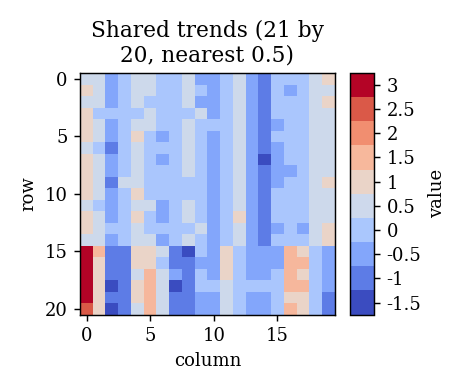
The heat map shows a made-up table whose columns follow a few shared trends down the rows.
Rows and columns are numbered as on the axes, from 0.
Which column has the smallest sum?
14
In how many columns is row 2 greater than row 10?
2
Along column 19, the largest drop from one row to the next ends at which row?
15
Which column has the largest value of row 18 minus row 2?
0
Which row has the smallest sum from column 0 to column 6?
6
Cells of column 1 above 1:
1
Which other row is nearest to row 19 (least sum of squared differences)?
20
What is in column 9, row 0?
-0.5
